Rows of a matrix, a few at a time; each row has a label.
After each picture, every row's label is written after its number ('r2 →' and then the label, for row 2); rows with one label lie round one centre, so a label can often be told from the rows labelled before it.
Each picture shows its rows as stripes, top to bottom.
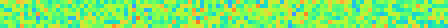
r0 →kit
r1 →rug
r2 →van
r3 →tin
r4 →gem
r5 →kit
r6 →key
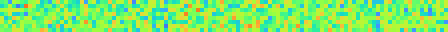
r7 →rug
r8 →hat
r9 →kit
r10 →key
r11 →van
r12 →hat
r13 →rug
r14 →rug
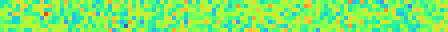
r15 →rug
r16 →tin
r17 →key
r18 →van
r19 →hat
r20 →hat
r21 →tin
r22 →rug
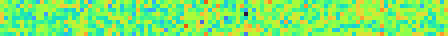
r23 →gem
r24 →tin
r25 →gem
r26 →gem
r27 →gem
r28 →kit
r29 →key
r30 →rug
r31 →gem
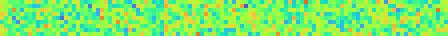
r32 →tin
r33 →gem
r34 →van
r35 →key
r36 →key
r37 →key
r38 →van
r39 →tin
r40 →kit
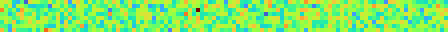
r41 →tin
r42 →gem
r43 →kit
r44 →rug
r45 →kit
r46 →tin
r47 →rug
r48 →van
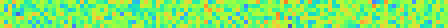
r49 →rug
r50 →gem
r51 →gem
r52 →hat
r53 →kit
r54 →gem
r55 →key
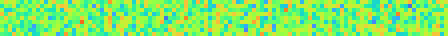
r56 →rug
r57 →tin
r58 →rug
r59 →gem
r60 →rug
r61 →rug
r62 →gem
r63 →gem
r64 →van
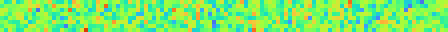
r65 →tin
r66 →tin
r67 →kit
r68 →rug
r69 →kit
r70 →key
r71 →hat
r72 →hat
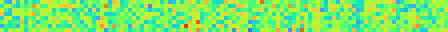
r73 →van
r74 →tin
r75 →van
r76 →kit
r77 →key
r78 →kit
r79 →key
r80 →kit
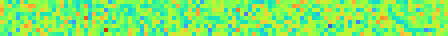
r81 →kit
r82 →hat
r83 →kit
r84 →gem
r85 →hat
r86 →van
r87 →hat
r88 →tin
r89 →rug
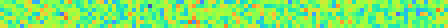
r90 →kit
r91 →hat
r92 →tin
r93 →van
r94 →tin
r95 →kit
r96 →rug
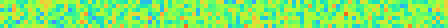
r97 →tin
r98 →van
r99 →van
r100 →hat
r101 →rug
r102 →hat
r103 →rug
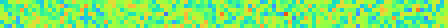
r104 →rug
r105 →hat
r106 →key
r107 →rug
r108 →tin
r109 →tin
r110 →van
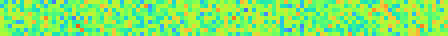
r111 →hat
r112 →key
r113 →gem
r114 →rug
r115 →van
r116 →hat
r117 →van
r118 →key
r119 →hat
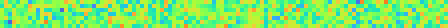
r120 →key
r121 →tin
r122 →rug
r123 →van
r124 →rug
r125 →van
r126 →rug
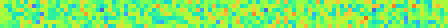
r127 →kit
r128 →van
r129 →rug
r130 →hat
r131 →kit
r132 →kit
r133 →tin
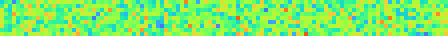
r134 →key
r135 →hat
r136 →rug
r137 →van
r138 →tin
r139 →hat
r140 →kit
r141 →van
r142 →tin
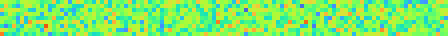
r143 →tin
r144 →hat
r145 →gem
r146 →hat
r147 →key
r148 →tin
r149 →van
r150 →hat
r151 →gem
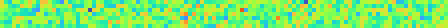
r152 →van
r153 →kit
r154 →gem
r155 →key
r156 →kit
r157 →rug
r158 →rug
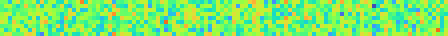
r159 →rug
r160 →hat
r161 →tin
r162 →key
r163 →rug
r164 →van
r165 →rug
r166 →rug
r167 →hat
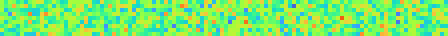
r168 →key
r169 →rug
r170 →gem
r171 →van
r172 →kit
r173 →kit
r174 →key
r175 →kit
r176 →key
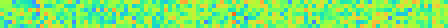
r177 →key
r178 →gem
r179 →tin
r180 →van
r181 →gem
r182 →van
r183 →gem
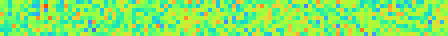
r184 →kit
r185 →van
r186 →rug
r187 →gem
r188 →tin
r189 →gem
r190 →van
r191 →tin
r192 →hat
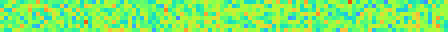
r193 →tin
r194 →hat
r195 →van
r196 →key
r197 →gem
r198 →hat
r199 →gem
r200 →rug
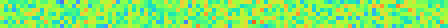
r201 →key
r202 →gem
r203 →hat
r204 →hat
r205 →van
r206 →hat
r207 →rug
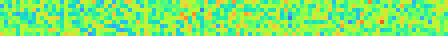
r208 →rug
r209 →tin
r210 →kit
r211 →key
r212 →key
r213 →gem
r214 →kit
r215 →tin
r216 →kit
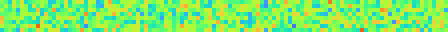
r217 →rug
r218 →rug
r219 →key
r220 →hat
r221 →kit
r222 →gem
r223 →tin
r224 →key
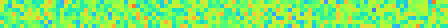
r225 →van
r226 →van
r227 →hat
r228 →hat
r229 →tin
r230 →hat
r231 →key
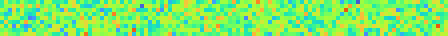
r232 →key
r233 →tin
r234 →van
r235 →key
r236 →gem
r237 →hat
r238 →gem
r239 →key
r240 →hat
